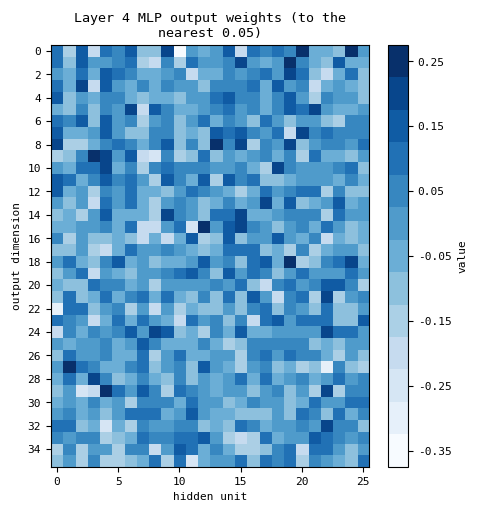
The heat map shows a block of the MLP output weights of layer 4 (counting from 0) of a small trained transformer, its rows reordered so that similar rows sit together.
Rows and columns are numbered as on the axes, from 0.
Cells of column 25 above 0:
11
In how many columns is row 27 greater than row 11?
7
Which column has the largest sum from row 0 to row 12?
4
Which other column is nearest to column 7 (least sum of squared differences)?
1
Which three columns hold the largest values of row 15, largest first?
12, 15, 14
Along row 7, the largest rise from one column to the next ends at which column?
20
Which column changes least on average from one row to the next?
5
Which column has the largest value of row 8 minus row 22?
0
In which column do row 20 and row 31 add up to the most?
23
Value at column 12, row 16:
-0.15
